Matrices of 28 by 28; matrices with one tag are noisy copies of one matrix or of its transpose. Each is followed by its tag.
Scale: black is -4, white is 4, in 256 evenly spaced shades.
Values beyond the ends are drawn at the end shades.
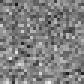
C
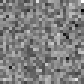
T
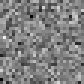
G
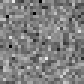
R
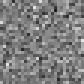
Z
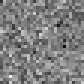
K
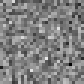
R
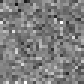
C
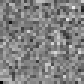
T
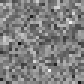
G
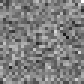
T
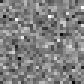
C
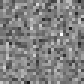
G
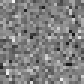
R
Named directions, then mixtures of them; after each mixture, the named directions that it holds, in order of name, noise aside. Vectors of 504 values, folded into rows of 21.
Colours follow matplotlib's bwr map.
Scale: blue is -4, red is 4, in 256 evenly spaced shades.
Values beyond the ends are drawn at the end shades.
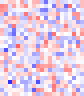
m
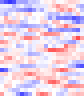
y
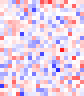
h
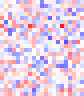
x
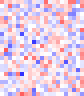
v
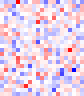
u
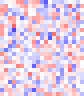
m, u, x.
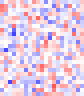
m.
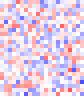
u, x.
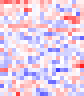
h, y.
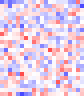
v, y.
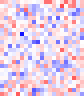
h, v, x.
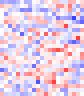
m, v, y.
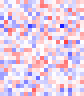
x.
